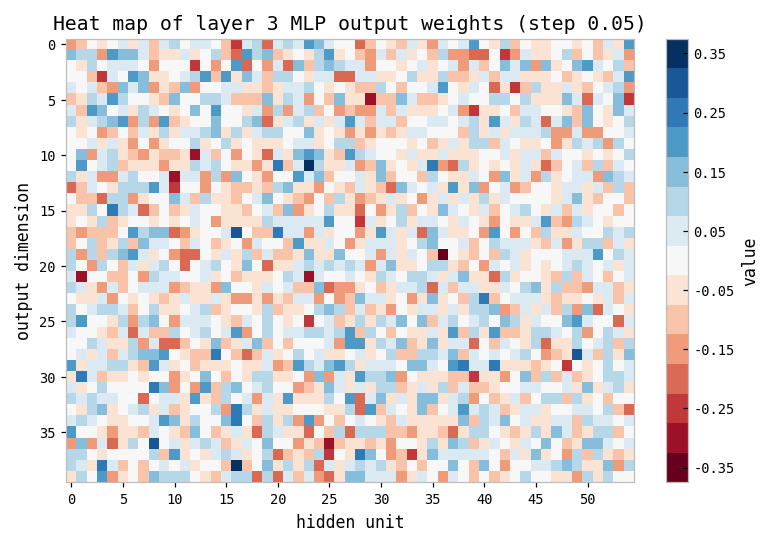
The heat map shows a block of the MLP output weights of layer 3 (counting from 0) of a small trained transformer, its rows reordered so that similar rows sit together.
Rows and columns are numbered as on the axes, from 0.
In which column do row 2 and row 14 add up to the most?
49
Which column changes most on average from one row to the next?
23
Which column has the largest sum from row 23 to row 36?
8
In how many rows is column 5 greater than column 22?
16
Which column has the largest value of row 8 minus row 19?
36
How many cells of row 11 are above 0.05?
11
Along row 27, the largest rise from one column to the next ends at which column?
27
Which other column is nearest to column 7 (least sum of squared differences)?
5
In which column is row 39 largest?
3
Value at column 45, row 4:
0.1
